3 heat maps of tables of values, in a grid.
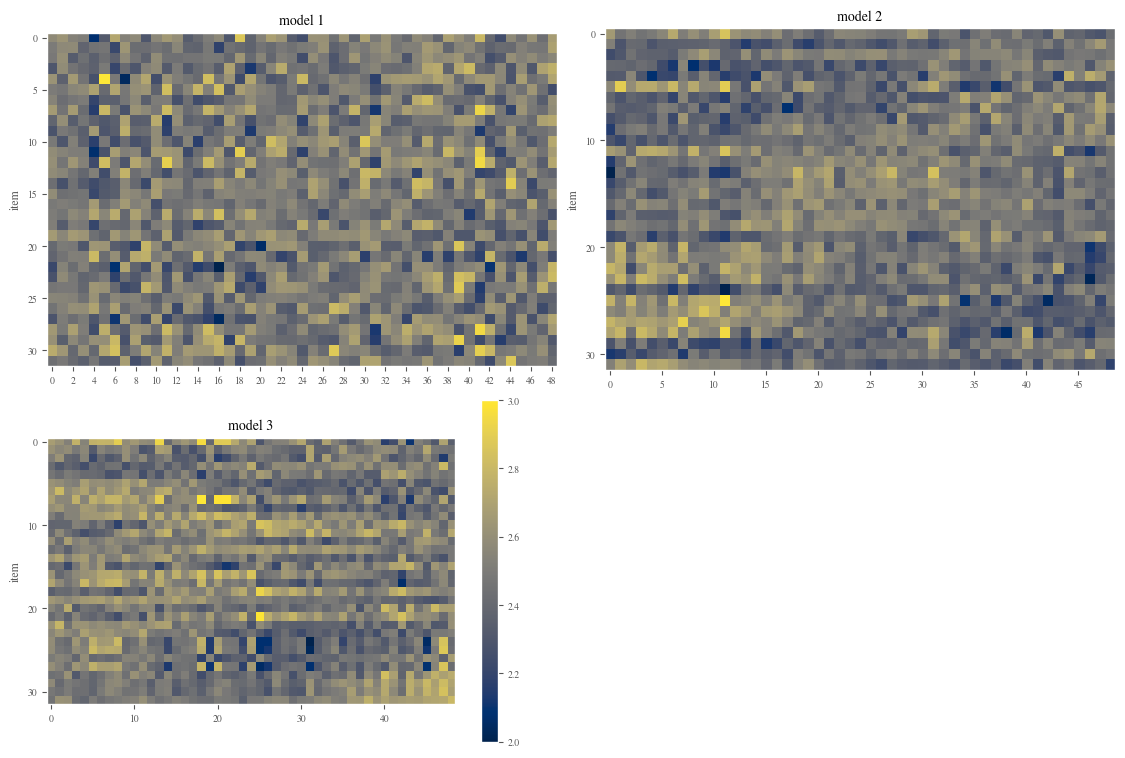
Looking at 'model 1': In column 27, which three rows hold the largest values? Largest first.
30, 26, 10
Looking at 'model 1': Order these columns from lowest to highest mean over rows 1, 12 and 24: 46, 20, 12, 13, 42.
20, 13, 46, 42, 12
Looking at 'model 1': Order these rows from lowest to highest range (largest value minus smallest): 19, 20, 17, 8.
19, 8, 17, 20
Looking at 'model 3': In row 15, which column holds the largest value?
43
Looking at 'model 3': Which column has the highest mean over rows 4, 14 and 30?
42
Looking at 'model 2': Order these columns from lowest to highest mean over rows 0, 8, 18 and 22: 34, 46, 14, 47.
46, 47, 34, 14
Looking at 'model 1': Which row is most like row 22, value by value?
27
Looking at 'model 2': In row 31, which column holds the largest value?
3
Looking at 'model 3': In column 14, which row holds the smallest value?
27
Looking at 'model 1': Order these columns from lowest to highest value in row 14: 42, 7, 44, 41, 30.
42, 7, 41, 30, 44
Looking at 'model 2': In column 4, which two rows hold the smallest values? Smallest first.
4, 19
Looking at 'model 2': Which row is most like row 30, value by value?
10
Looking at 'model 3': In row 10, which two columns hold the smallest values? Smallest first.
8, 11
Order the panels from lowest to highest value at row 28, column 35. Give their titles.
model 2, model 3, model 1
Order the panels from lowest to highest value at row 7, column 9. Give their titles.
model 2, model 1, model 3
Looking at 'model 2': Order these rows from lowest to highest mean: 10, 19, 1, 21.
1, 19, 10, 21
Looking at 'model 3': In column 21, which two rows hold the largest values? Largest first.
7, 0
